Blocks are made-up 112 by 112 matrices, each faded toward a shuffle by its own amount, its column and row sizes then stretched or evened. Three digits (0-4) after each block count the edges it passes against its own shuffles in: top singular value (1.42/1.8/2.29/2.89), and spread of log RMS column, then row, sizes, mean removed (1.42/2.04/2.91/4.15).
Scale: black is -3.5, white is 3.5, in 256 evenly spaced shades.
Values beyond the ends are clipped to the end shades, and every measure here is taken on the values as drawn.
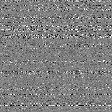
3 0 4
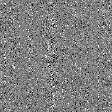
1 3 0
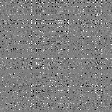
3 2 3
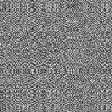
4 2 1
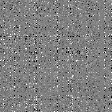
1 3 2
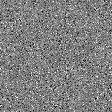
1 0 0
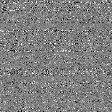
2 0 3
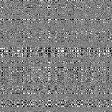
4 2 4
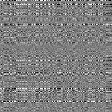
4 1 4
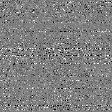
0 1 3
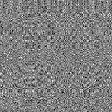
4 1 1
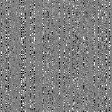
3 4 0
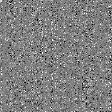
1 3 1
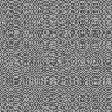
4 0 0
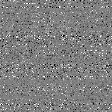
0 1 3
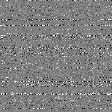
2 0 4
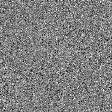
0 1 0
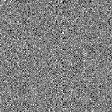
3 2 1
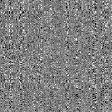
3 3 0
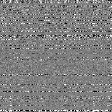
3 1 4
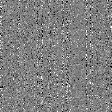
0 3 0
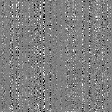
3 4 1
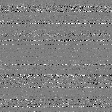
1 0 4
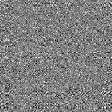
3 1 2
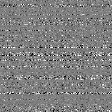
2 1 4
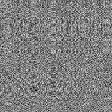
3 0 1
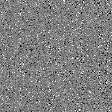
0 2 1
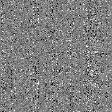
0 3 1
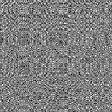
4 1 1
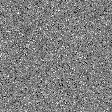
0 0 0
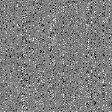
2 3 0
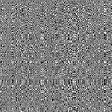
4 3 2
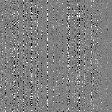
3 4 0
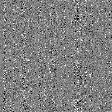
1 3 0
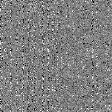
1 3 1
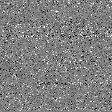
0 0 2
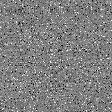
2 0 0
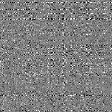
3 2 3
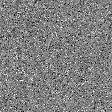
0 0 0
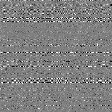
4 0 4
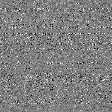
0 0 3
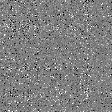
1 1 2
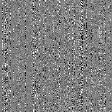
1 4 0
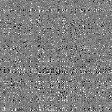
3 2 3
